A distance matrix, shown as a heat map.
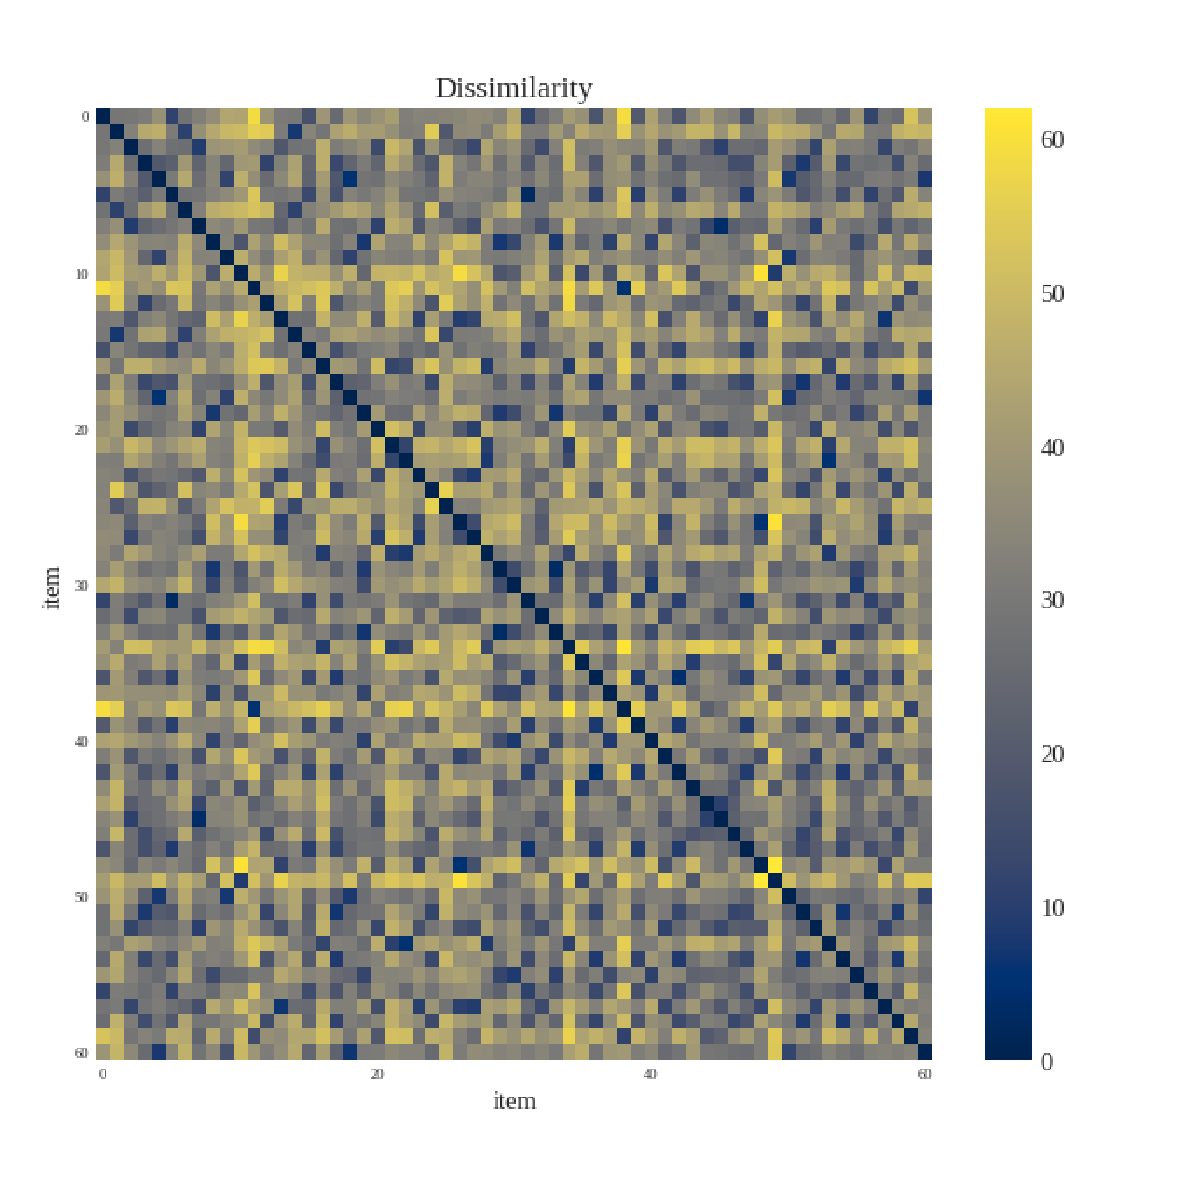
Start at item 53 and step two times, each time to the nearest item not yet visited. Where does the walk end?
28
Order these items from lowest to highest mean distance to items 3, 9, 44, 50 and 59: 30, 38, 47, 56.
47, 38, 30, 56
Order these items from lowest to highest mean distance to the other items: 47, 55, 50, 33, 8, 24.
47, 33, 55, 50, 8, 24
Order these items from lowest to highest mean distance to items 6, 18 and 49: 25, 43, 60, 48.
43, 60, 25, 48
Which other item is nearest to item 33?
29
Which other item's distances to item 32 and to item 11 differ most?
38
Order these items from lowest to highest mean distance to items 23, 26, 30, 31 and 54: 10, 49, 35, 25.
35, 25, 10, 49
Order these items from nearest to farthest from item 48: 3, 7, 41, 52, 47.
41, 52, 7, 47, 3
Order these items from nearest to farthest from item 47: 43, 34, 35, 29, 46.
46, 29, 43, 35, 34
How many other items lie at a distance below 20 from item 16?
5
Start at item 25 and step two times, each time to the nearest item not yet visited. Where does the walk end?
1
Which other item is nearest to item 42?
36
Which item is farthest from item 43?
34
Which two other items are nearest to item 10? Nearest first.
49, 35
